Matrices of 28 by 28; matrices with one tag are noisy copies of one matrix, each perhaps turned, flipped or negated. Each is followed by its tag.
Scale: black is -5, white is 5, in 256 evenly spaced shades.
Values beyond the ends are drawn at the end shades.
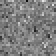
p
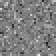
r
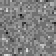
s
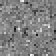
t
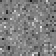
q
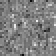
t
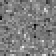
p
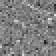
s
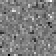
s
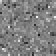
r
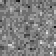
p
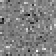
q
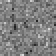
t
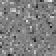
s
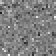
r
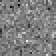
q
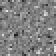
s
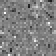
s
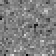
p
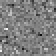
s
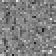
r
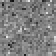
p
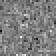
t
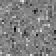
t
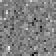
q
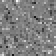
r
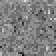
q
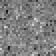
q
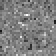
t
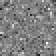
r
